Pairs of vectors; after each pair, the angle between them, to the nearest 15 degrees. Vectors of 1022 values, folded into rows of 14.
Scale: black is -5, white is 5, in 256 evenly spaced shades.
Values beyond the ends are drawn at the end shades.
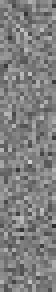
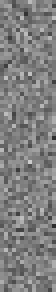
15 degrees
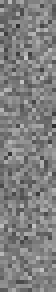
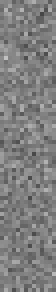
105 degrees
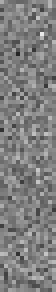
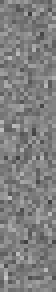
135 degrees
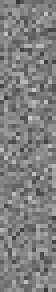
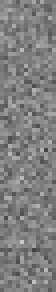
90 degrees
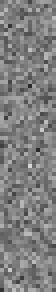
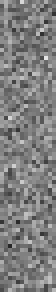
75 degrees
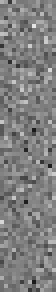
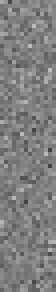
30 degrees
